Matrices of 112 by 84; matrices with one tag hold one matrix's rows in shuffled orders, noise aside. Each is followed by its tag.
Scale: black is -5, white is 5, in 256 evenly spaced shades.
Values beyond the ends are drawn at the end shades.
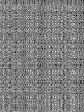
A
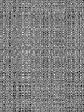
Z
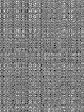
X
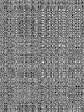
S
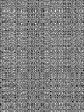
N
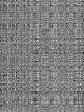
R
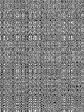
X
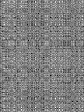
N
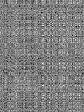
S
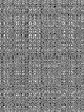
X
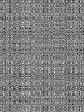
Z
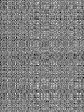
R
